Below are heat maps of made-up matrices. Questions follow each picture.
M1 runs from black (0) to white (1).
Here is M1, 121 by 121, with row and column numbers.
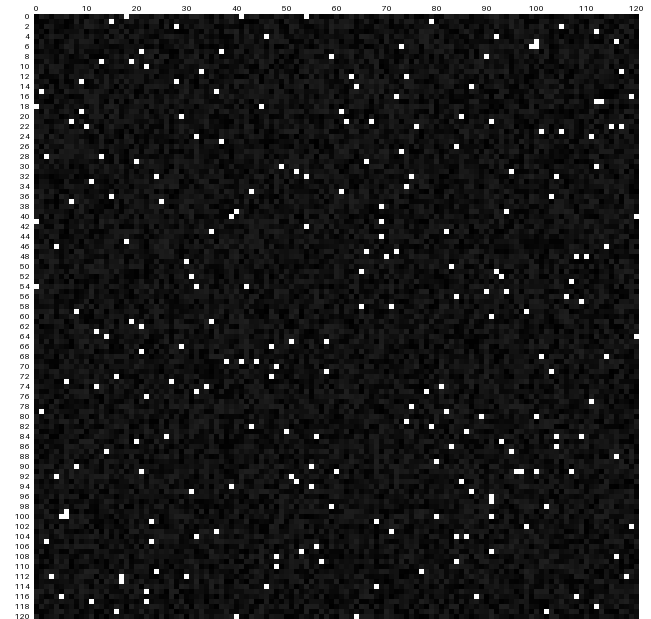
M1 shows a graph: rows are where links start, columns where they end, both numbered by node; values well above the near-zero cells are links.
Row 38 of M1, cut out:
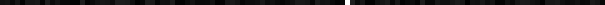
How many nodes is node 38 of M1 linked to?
1
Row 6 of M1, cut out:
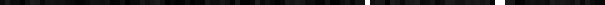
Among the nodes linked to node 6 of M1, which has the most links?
node 100
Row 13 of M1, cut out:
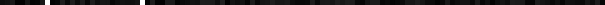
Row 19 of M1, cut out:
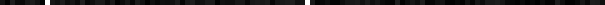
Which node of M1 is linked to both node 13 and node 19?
node 9
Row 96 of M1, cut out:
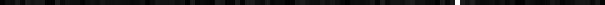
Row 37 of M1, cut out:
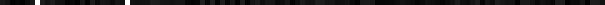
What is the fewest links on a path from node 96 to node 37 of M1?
4
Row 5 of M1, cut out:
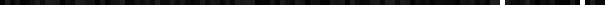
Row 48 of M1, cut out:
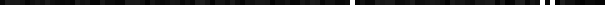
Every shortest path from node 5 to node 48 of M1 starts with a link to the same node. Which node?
node 116
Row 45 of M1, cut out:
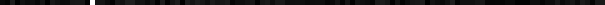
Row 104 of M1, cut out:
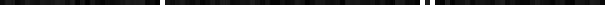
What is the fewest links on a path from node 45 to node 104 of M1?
5
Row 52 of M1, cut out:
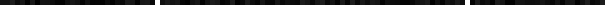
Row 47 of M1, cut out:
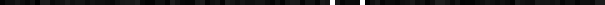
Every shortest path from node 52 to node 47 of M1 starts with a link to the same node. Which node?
node 93
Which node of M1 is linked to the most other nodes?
node 91
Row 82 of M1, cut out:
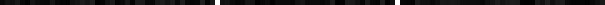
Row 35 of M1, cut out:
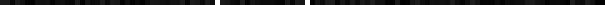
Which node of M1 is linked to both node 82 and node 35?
node 43
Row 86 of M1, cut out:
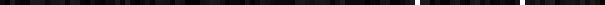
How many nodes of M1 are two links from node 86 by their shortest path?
3
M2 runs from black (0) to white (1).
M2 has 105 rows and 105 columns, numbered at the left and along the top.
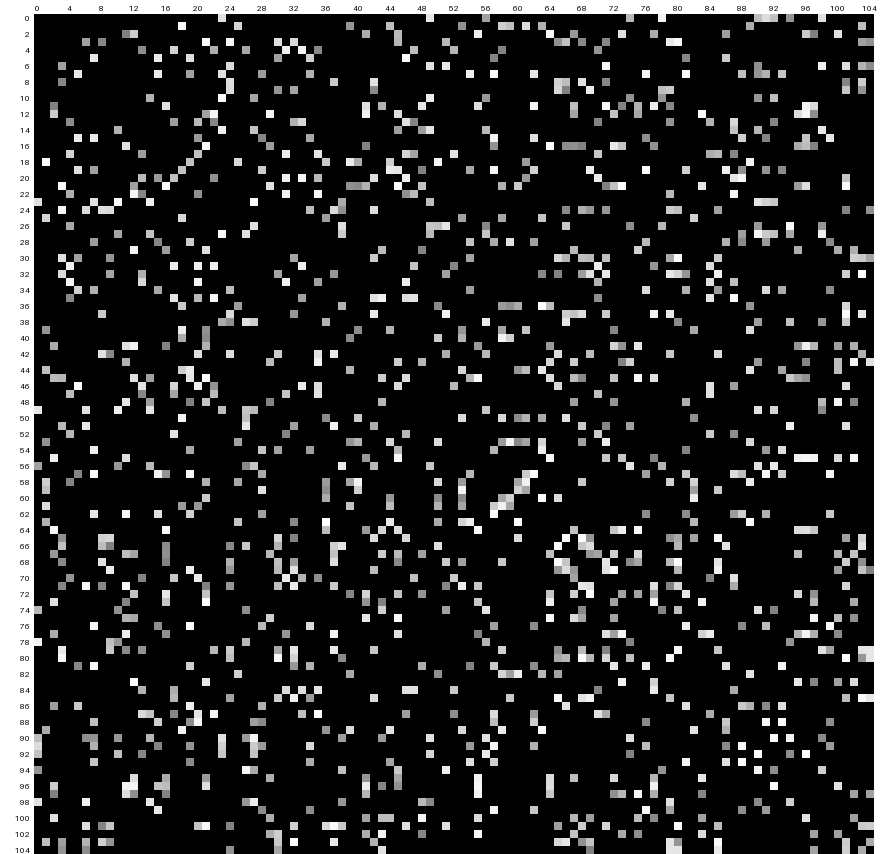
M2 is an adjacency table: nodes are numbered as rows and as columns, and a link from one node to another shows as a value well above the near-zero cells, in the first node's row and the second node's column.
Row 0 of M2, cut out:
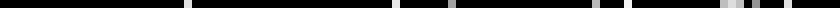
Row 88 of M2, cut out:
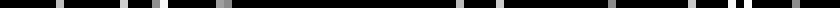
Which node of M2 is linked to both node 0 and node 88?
node 91
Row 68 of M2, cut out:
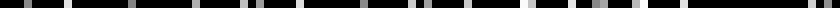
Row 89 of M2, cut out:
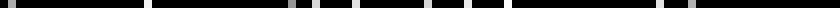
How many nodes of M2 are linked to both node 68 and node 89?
2
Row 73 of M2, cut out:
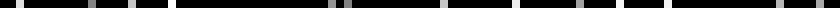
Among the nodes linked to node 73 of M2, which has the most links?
node 21
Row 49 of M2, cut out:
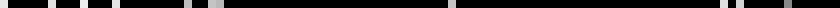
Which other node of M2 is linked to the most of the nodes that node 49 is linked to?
node 90
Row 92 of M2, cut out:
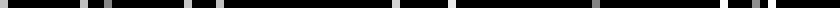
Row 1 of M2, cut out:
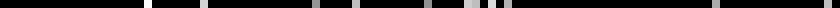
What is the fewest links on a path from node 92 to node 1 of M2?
4
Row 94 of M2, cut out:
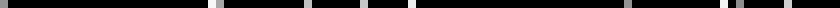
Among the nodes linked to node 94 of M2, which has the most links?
node 45
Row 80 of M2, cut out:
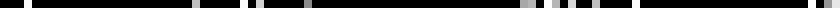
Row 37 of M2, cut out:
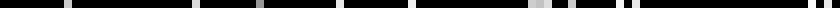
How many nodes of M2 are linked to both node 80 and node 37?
8
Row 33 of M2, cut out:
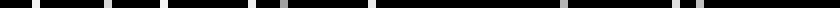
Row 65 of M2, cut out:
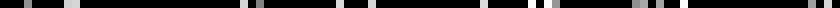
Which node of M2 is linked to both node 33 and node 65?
node 46
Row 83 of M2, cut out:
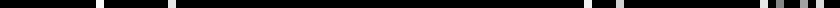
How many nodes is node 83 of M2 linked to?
8
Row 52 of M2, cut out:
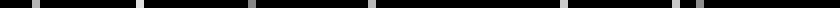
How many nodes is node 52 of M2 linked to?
7
